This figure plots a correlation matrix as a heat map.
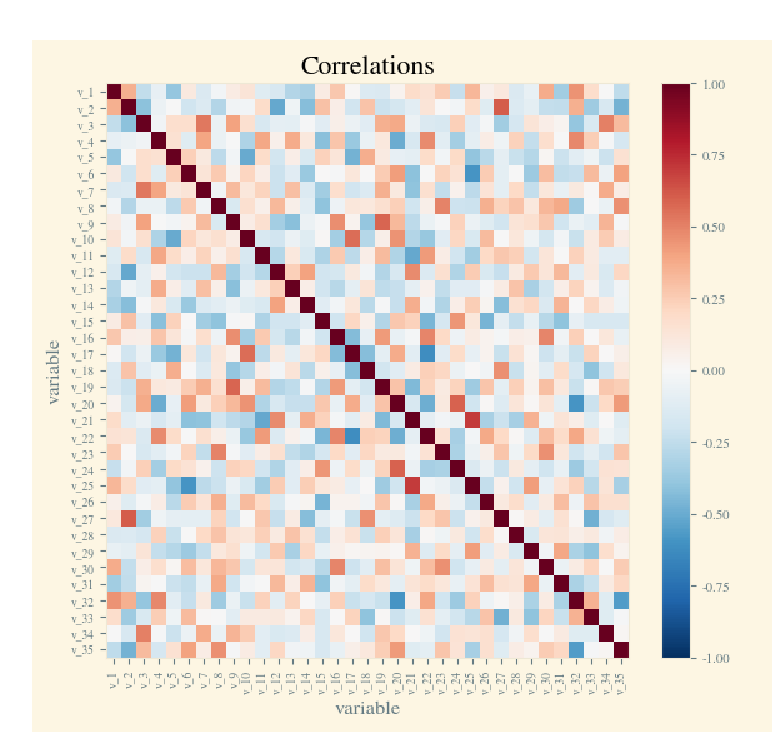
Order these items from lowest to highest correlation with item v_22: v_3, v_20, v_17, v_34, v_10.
v_17, v_20, v_10, v_3, v_34
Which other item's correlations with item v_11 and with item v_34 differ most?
v_3
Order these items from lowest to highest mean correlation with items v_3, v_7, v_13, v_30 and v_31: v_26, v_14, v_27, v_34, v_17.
v_17, v_27, v_14, v_26, v_34
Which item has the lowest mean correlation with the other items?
v_15
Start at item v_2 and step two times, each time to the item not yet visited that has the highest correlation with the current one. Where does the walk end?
v_18
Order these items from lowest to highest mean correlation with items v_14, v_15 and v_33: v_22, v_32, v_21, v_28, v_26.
v_22, v_26, v_28, v_32, v_21
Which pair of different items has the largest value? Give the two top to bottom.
v_21, v_25
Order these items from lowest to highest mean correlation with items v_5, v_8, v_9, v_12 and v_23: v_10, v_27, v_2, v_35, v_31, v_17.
v_2, v_10, v_17, v_27, v_31, v_35
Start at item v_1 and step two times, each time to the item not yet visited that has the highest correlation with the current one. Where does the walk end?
v_4
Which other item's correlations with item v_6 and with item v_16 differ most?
v_25
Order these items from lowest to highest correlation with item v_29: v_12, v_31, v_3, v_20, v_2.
v_2, v_20, v_3, v_12, v_31
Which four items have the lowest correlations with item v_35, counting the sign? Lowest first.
v_32, v_2, v_25, v_1
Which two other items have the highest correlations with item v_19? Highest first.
v_9, v_16
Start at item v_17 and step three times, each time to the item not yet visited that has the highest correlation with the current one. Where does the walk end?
v_24
